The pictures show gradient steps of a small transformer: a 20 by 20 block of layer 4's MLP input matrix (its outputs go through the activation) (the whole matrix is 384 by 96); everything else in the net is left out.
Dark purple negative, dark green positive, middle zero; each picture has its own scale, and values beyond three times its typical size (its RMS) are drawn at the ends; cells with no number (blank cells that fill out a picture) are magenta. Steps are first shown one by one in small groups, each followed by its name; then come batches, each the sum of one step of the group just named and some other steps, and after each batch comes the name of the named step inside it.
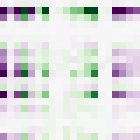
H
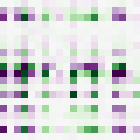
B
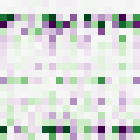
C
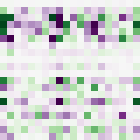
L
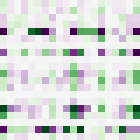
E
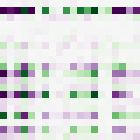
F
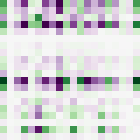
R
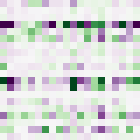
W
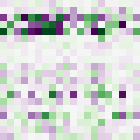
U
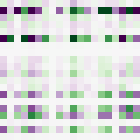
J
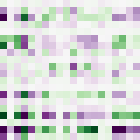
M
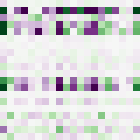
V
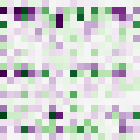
B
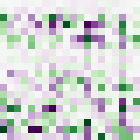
L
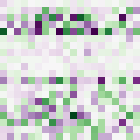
U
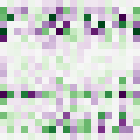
C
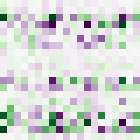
C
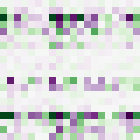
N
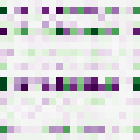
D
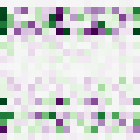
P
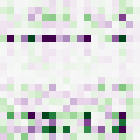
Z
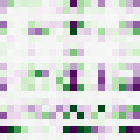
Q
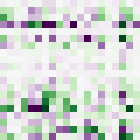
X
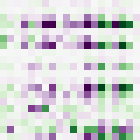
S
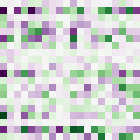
X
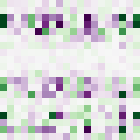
D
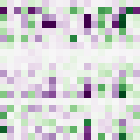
S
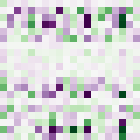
D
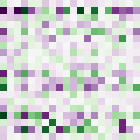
D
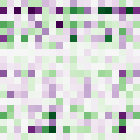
Z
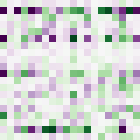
Z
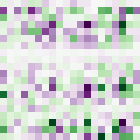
S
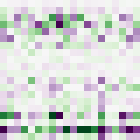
N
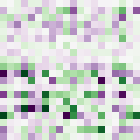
X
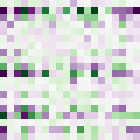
Q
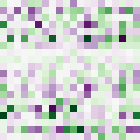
S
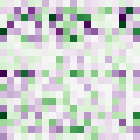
P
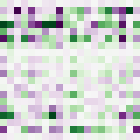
P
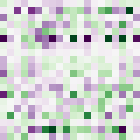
Z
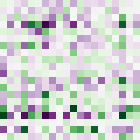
X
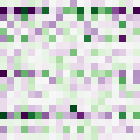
Q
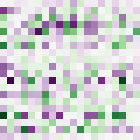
Q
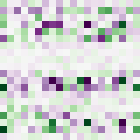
D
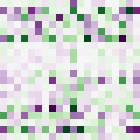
Q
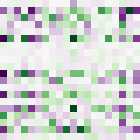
Q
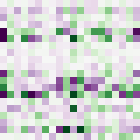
D
